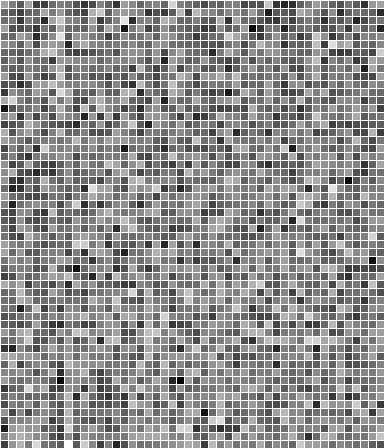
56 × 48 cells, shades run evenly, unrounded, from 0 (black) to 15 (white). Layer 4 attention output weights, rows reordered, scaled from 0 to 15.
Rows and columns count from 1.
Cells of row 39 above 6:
35
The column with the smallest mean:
46
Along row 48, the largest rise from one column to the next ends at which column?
24
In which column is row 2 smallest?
34
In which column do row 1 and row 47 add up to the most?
22
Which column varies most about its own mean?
8
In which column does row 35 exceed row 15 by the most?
15
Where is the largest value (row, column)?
56, 9
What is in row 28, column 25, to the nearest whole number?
10
